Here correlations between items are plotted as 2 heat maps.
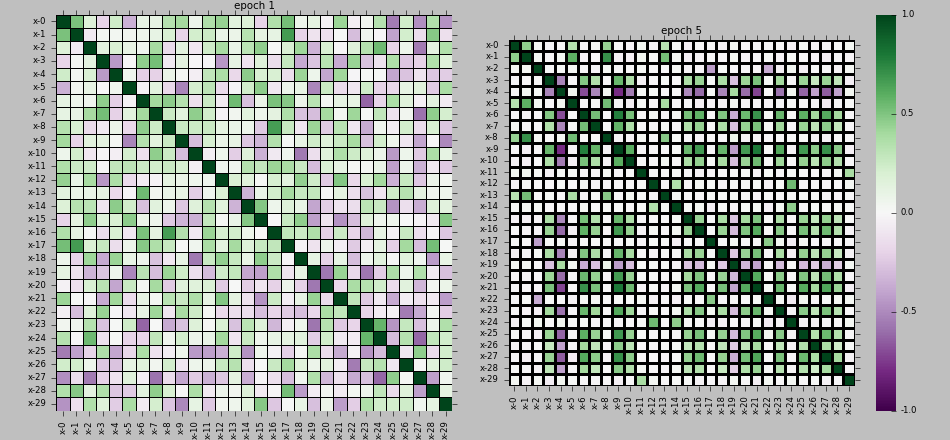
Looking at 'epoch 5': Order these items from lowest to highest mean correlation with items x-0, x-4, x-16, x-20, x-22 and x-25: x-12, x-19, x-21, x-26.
x-19, x-12, x-26, x-21
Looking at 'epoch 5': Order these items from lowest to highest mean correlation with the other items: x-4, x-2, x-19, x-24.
x-4, x-19, x-2, x-24
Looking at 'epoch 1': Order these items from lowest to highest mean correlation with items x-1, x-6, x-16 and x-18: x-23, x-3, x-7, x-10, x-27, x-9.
x-23, x-10, x-27, x-3, x-7, x-9
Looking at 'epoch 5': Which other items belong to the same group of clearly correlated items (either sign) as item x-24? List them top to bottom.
x-12, x-14
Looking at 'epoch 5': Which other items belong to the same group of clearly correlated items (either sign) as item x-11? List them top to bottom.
x-29
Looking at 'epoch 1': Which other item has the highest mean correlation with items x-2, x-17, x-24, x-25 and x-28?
x-7
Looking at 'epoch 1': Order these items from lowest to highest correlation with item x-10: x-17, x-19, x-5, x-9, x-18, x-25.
x-18, x-25, x-9, x-19, x-17, x-5
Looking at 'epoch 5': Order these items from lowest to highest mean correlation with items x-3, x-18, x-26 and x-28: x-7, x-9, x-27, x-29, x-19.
x-19, x-29, x-7, x-27, x-9
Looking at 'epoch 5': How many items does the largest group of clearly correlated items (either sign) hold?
17
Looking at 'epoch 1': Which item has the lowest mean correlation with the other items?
x-27
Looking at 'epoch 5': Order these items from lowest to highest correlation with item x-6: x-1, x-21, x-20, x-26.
x-1, x-26, x-20, x-21
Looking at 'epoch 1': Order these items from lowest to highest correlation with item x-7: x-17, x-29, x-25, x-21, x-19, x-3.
x-19, x-25, x-21, x-29, x-17, x-3
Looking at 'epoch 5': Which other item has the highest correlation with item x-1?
x-8
